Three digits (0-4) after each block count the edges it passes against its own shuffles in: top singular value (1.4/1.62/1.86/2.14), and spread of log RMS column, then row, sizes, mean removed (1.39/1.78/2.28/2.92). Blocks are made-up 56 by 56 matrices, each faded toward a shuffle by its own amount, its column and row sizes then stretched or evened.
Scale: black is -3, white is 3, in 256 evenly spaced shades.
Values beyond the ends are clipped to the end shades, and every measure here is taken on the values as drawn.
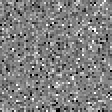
1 0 0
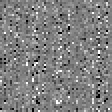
1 4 0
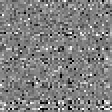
4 0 3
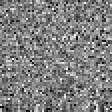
2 0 1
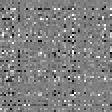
0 4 4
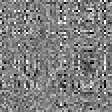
4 3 3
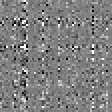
3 4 3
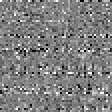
2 1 4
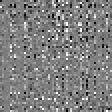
2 4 3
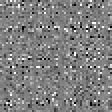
3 3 3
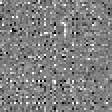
3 2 2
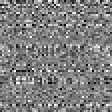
4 0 4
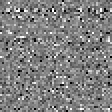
2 1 3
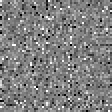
1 1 0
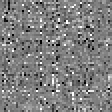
2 3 1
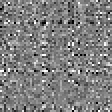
3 3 3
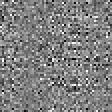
3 3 2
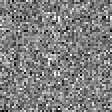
2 1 2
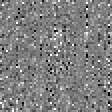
1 3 0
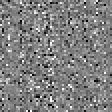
1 3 1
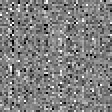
3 3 0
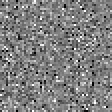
1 1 0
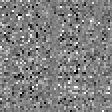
2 3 0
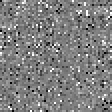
1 2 0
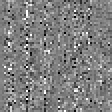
0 4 0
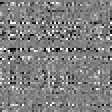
4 2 4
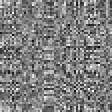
4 3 1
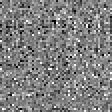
2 0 2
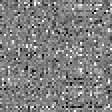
3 2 1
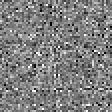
2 1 2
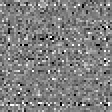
2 1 3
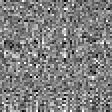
3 1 2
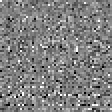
3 2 3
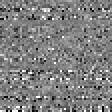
3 0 4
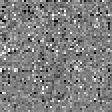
0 2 2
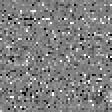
0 0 2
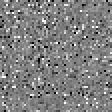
0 1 2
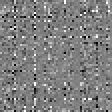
3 4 3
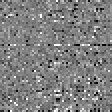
2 2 3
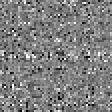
2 2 3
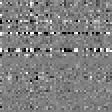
4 2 4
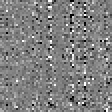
2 4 1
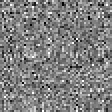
3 2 0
